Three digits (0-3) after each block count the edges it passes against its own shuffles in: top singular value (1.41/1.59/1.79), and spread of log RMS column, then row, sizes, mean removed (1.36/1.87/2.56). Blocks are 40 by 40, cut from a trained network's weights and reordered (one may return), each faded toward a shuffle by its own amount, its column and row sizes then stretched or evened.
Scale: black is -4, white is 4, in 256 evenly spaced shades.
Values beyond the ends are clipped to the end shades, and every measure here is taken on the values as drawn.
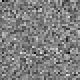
1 0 1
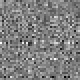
3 0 2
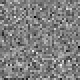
1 0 1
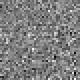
0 1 1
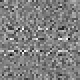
3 0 2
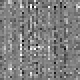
3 3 1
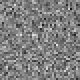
2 0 1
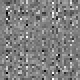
2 3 1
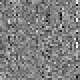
2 2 0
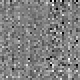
0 2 1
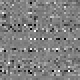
0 1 3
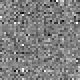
1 1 2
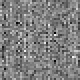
1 1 1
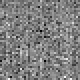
0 0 1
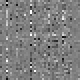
0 3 0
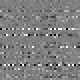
3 0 3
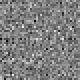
2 1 1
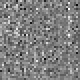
0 1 1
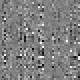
2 3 1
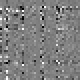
1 3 2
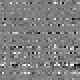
1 1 3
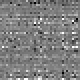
2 2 2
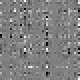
1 3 2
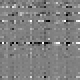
3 1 3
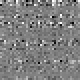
1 1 3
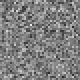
2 0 1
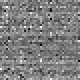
2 2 0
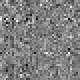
0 1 1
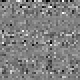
0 1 3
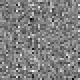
1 2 0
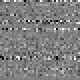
2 0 3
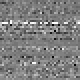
2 0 3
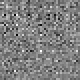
2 1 2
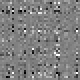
1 3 2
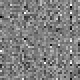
2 2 1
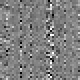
2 3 0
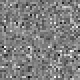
0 1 2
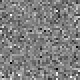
0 1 1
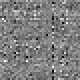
0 2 0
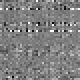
2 0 3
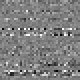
2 0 3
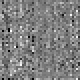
1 2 1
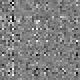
2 2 2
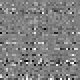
1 1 3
